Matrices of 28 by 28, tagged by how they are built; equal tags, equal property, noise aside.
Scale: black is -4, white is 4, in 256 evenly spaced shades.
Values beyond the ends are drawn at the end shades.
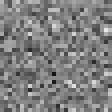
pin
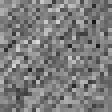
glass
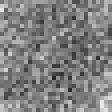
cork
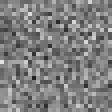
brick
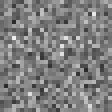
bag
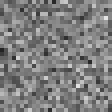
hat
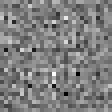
pin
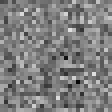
brick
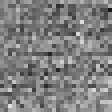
brick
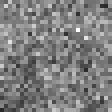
cork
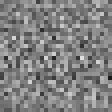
bag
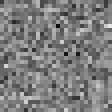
hat
